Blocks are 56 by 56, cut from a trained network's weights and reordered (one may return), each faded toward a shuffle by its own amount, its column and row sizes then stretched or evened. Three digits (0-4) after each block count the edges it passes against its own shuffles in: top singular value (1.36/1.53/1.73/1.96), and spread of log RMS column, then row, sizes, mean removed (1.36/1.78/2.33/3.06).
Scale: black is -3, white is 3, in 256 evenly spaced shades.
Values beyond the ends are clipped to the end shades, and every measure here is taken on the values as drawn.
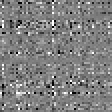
3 3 4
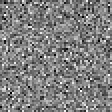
1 1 0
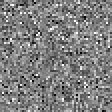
0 1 1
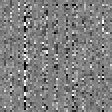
2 4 1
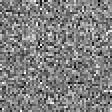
2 0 0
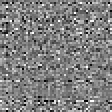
3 1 3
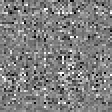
0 2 3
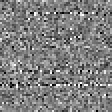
3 0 3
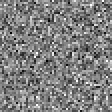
3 0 0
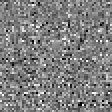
0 2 3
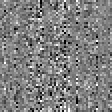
0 4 0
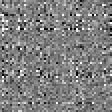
4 3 3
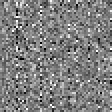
2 3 1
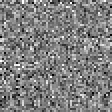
3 1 1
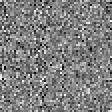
2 2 0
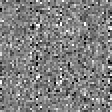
0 3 0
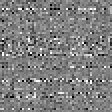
2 2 4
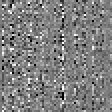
0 4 0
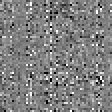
1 4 3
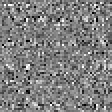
2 1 3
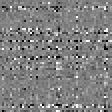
2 2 4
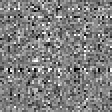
3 3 2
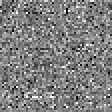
1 1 2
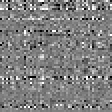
4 2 4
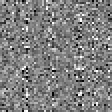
3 3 2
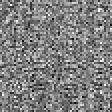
4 1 0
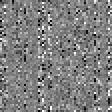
0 4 0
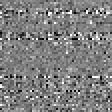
3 1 4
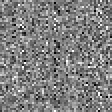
1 2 0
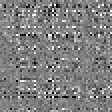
4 3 4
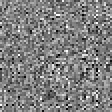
3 2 1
